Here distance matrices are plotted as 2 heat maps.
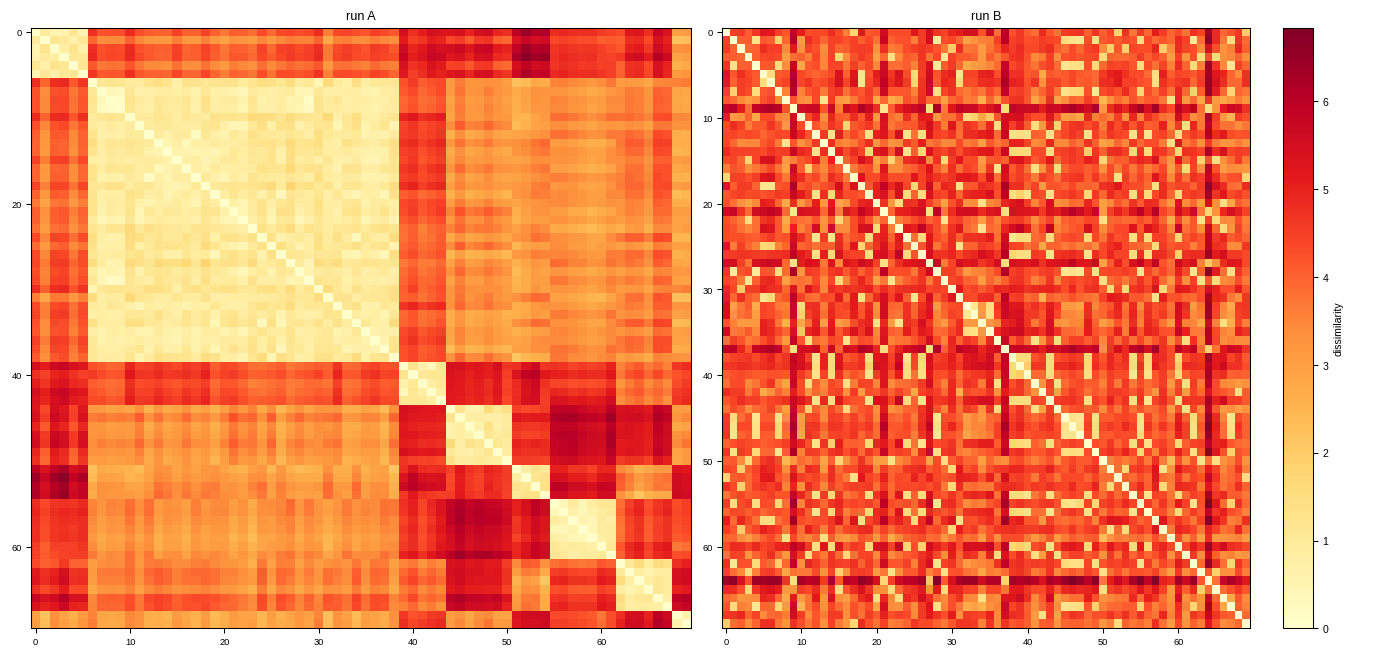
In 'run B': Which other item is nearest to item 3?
29
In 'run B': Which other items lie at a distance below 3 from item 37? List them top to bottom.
9, 21, 27, 64
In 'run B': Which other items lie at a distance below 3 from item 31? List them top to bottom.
5, 6, 18, 25, 42, 57
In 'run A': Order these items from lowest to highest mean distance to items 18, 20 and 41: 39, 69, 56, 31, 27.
31, 27, 39, 69, 56
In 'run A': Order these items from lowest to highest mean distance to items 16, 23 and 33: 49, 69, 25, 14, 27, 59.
14, 25, 27, 59, 69, 49
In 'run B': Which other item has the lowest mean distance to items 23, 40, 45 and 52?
67
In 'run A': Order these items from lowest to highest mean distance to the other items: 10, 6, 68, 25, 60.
25, 6, 10, 68, 60
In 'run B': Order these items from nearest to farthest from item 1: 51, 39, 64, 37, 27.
51, 39, 27, 37, 64
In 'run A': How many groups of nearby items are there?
8
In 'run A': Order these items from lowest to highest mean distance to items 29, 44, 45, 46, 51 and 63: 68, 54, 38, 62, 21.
38, 21, 54, 68, 62
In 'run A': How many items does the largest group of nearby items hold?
33
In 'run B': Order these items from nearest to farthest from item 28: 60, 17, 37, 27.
17, 60, 27, 37
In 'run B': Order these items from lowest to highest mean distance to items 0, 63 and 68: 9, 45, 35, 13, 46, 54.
13, 54, 45, 46, 35, 9
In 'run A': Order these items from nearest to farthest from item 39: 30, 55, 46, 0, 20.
30, 20, 55, 46, 0
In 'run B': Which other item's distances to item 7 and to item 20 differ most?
49
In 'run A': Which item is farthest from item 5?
52
